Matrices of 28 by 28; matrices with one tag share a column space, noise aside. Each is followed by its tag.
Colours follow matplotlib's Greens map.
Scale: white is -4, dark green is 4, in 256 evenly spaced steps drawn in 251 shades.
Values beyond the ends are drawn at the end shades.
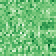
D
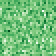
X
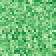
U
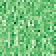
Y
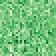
D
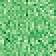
D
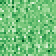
U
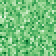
X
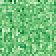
U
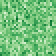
Y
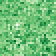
D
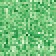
D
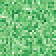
X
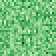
Y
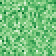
X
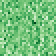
Y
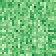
Y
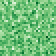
X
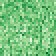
Y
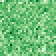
U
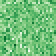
U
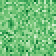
D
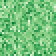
Y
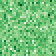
X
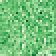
Y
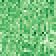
D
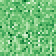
D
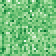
U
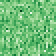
Y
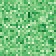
X
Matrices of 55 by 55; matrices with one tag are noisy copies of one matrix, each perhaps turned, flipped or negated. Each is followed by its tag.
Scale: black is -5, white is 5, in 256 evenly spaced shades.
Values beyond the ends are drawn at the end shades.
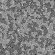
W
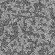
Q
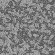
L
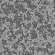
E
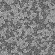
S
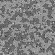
E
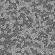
W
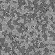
W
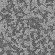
L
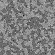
L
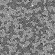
W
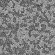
L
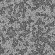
S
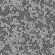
S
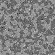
Q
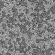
S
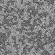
S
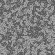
L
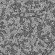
Q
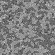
W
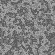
S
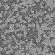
L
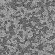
W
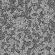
L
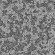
E
